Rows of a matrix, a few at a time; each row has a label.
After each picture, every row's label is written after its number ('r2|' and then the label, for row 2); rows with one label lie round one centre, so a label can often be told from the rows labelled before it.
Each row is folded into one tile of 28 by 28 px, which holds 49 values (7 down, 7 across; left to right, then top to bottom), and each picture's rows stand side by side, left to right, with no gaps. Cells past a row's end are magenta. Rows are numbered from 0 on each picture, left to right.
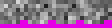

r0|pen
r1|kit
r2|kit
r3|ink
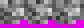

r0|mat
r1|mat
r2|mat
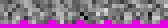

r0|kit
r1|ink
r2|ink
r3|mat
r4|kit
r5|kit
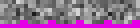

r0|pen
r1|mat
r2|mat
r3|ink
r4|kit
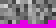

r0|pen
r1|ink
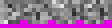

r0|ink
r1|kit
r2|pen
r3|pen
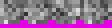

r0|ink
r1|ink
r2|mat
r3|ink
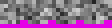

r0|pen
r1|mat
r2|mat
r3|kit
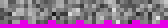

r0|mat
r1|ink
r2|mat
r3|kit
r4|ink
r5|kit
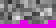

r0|kit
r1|mat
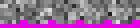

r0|pen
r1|mat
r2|kit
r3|ink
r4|ink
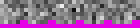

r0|ink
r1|ink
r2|pen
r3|kit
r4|kit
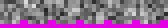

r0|kit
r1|pen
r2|mat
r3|kit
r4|mat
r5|ink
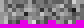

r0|ink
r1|ink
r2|pen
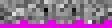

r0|mat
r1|pen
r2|pen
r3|ink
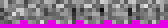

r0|mat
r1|pen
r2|pen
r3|pen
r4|pen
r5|pen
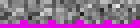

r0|mat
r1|mat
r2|ink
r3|pen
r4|pen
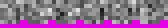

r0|pen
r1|mat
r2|mat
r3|pen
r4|pen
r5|ink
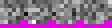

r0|ink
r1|ink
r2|pen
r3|kit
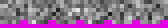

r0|pen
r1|ink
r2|mat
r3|ink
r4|kit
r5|kit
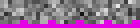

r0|mat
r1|kit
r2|ink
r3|mat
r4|pen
